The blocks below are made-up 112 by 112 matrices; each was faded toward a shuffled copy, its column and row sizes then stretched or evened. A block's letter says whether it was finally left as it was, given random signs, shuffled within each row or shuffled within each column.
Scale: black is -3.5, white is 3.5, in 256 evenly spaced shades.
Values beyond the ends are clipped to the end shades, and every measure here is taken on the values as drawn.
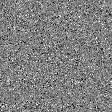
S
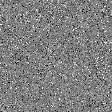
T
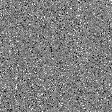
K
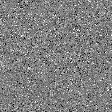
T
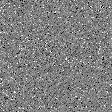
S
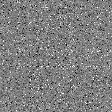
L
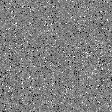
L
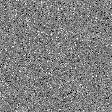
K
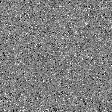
S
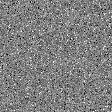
K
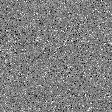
S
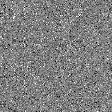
L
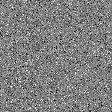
K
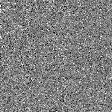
L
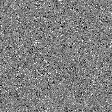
T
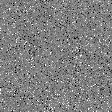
K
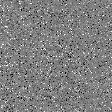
T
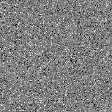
L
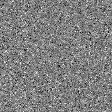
K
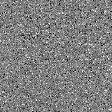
L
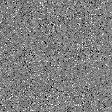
L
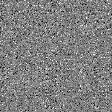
L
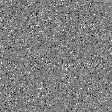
L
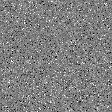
S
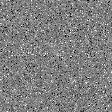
T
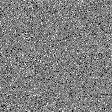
S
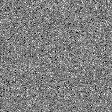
L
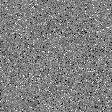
S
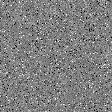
K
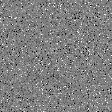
L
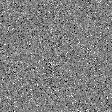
K
